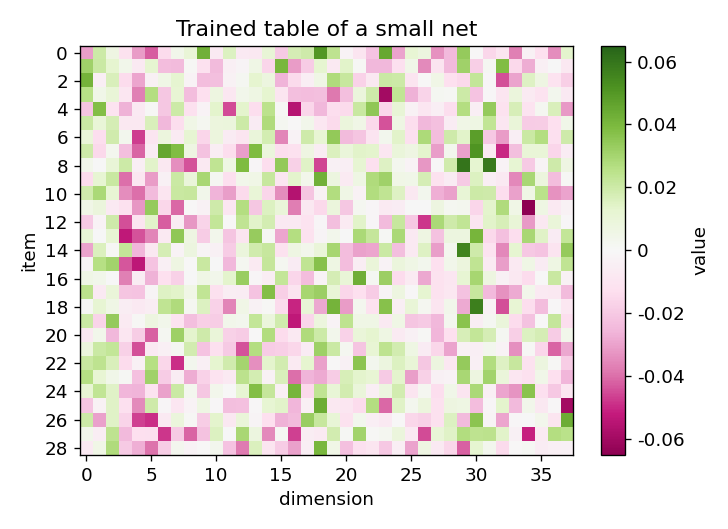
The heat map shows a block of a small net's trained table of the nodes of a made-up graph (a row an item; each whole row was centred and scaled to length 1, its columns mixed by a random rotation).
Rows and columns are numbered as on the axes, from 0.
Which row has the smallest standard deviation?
5
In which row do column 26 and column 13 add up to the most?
7
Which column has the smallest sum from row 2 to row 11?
4
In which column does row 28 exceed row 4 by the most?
18
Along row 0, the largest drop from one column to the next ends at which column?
24
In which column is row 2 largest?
0
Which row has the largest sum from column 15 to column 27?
9
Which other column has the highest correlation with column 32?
15
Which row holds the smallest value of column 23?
3
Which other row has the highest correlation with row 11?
22
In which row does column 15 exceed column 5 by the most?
16
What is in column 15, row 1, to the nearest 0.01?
0.04
